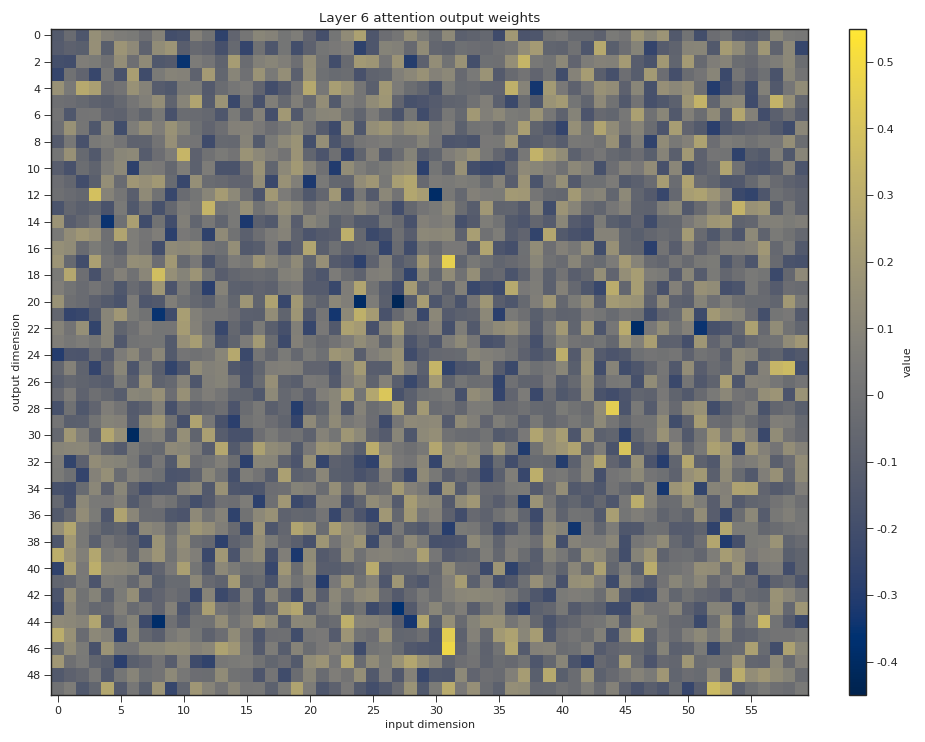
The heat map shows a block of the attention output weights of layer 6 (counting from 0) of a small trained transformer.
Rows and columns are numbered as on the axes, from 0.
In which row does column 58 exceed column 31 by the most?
25
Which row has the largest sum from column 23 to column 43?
31
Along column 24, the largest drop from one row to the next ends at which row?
20
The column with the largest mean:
23
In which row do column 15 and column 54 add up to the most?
13
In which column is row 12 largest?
3
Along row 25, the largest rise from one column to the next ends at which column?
30
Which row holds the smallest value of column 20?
11
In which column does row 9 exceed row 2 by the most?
10
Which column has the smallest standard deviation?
49
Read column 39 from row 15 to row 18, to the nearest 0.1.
0.3 0 0 -0.1
